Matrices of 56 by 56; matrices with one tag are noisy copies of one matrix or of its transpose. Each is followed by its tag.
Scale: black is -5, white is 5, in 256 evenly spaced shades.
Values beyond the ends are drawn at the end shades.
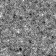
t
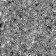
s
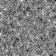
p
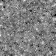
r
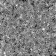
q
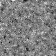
s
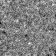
q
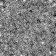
r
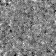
r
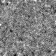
r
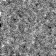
s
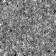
r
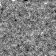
s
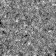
q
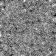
r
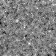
q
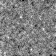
q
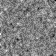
p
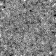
r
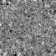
r
